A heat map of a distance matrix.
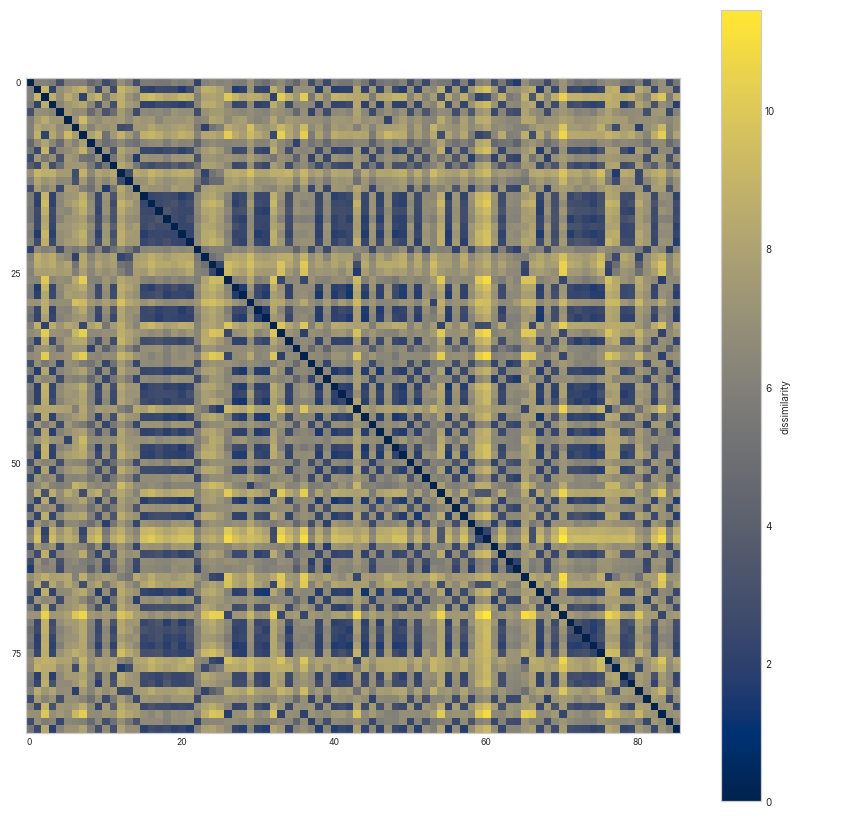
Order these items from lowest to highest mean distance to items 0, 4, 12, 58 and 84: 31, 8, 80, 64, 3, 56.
64, 56, 8, 80, 31, 3
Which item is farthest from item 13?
70
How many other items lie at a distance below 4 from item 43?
4
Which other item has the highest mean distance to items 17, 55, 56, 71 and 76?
60
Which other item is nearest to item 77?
12
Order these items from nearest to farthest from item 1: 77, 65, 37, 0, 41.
41, 0, 37, 65, 77
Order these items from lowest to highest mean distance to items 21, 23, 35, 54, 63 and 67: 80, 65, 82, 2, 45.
45, 82, 80, 2, 65
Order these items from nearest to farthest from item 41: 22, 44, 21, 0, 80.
44, 21, 0, 22, 80
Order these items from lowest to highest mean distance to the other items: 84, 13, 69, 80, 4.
69, 84, 4, 13, 80
